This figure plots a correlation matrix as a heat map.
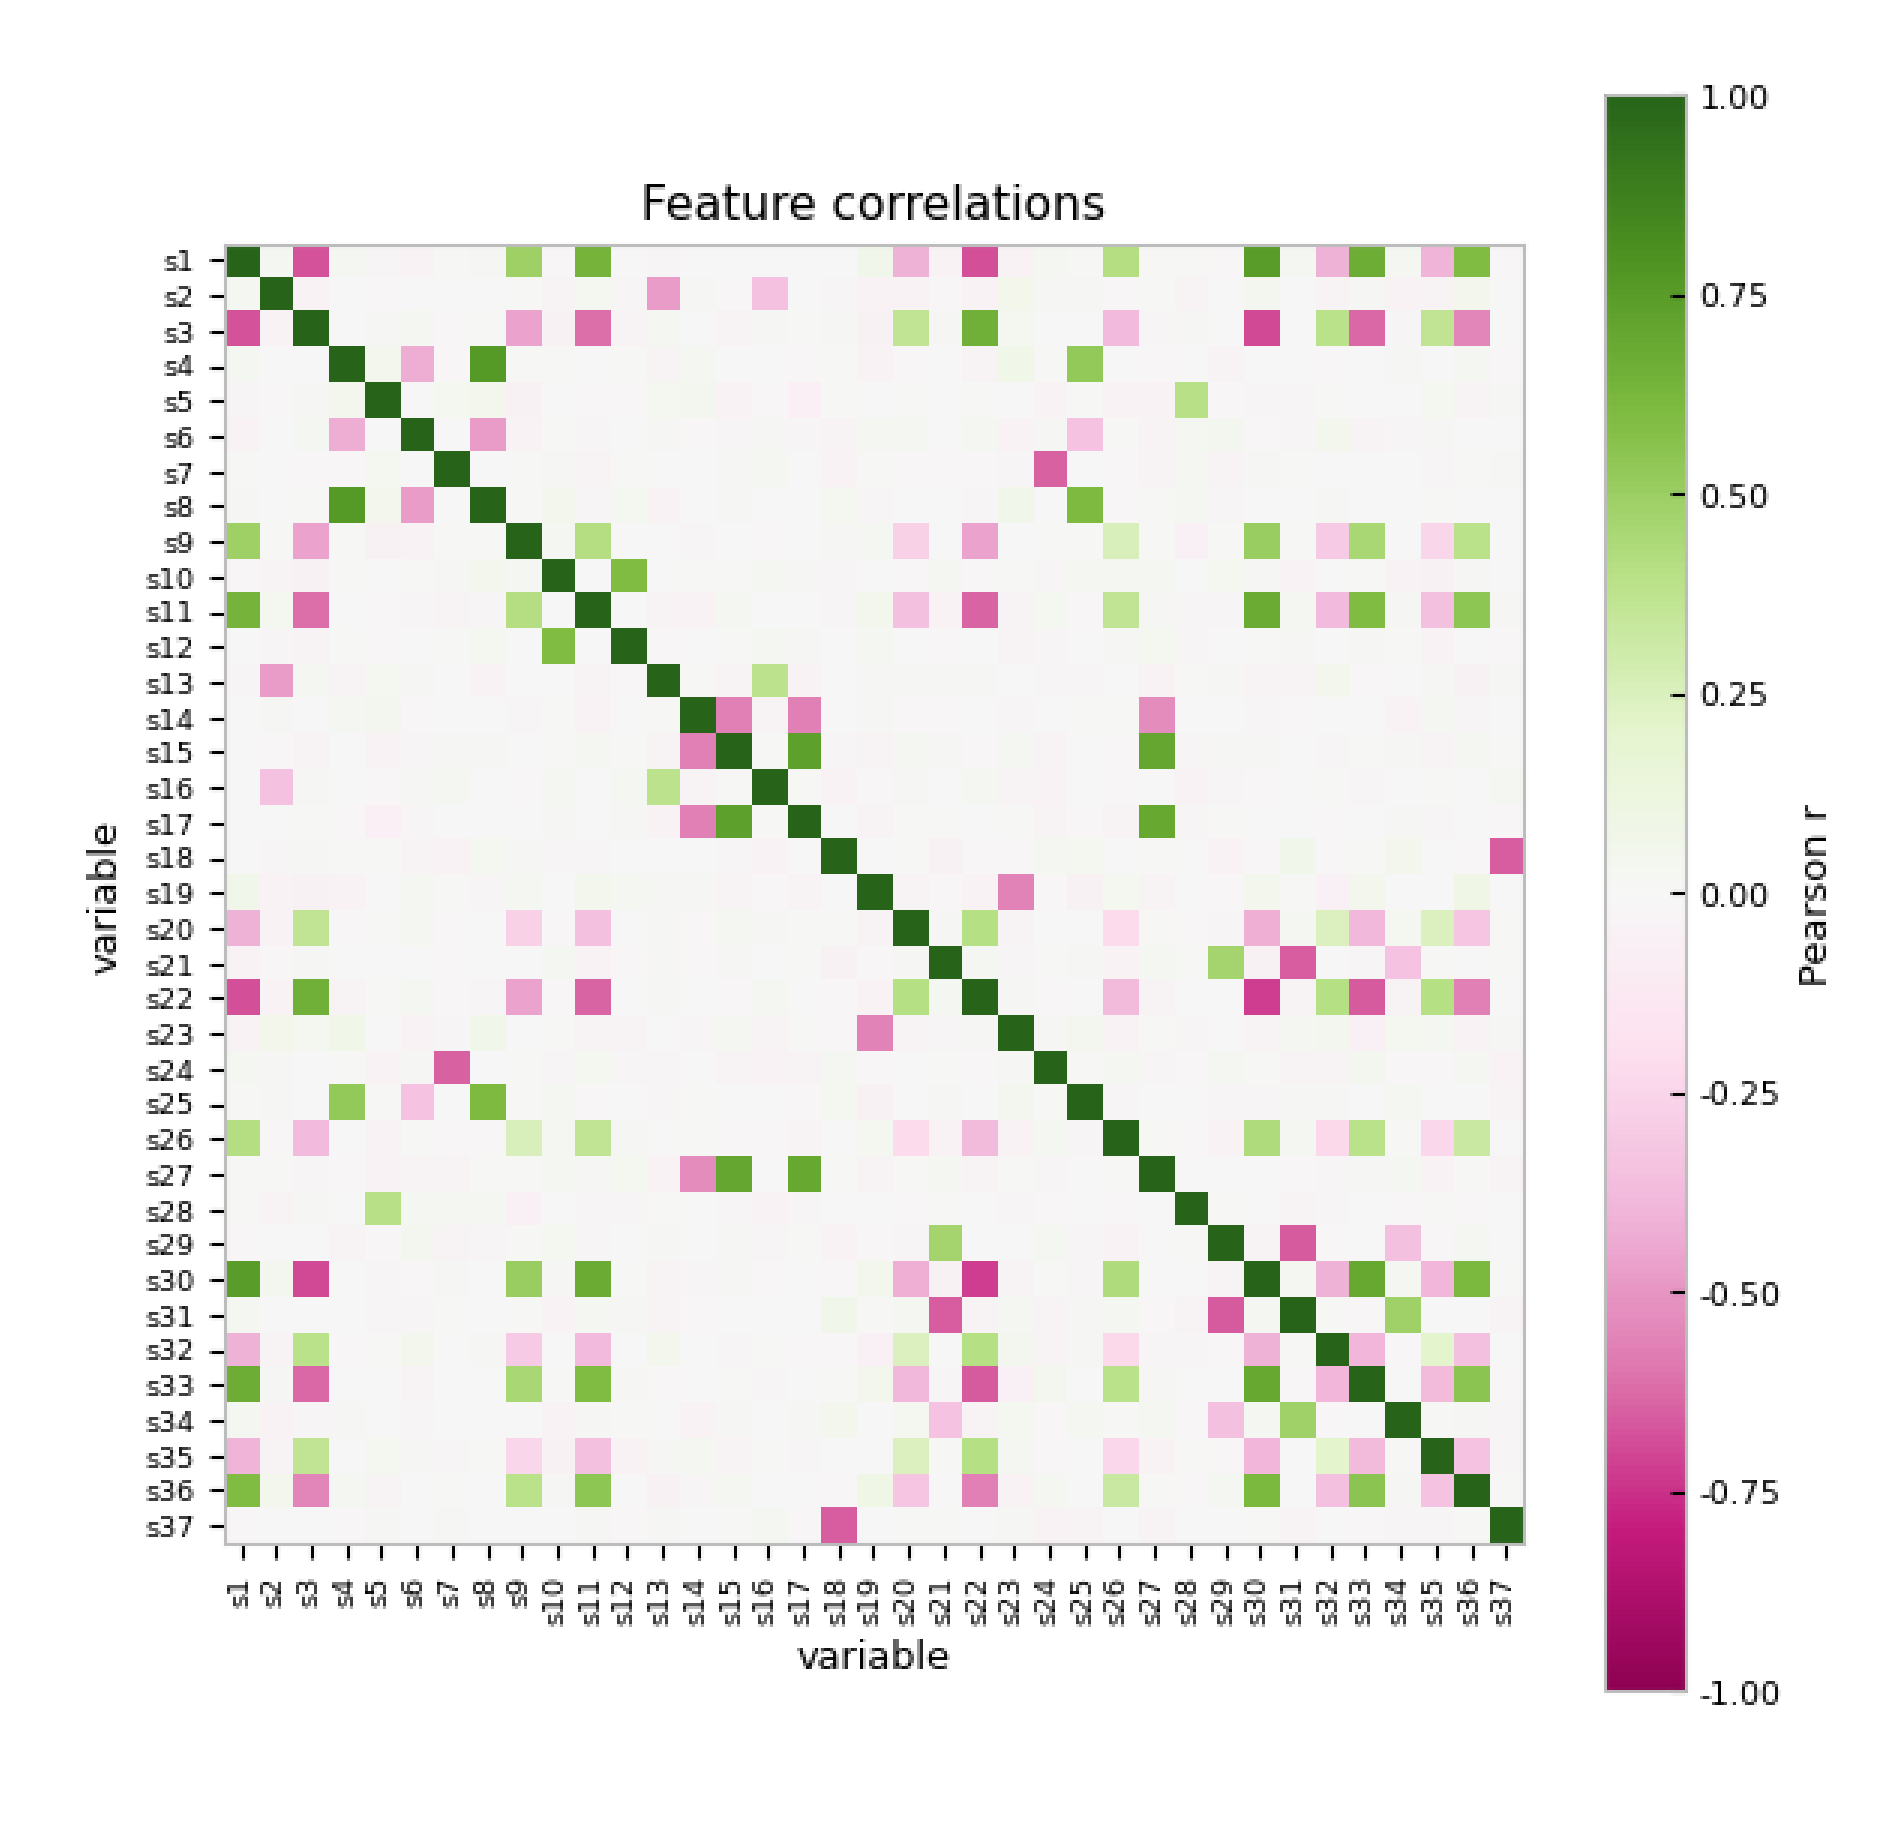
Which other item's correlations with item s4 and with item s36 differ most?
s8
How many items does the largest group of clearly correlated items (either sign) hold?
12
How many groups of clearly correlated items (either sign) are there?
10
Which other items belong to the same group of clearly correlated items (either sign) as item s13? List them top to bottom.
s2, s16
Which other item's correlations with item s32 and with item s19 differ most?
s23
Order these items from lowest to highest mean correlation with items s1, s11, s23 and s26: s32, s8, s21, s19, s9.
s32, s19, s21, s8, s9
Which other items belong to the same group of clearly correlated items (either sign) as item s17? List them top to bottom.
s14, s15, s27
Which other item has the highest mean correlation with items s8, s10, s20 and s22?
s3
